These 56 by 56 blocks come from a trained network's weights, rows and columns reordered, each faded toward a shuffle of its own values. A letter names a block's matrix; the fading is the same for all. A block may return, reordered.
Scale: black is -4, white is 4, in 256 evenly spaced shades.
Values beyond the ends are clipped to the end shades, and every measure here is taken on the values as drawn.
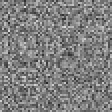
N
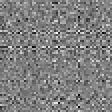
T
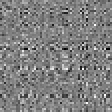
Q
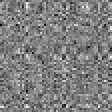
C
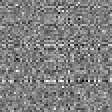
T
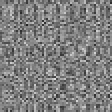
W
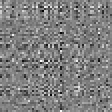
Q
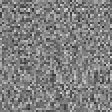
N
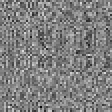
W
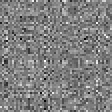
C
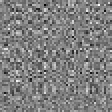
C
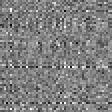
T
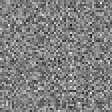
W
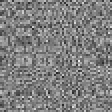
W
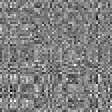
C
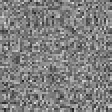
N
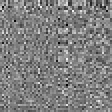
C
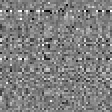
Q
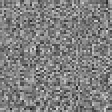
N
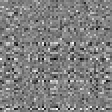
Q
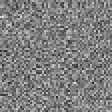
N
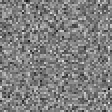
W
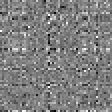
Q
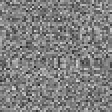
N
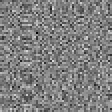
W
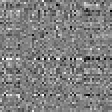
Q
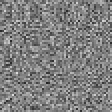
N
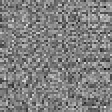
W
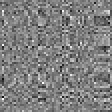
C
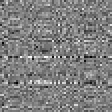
T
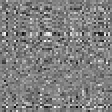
Q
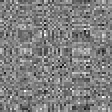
C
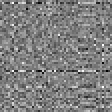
T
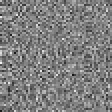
W
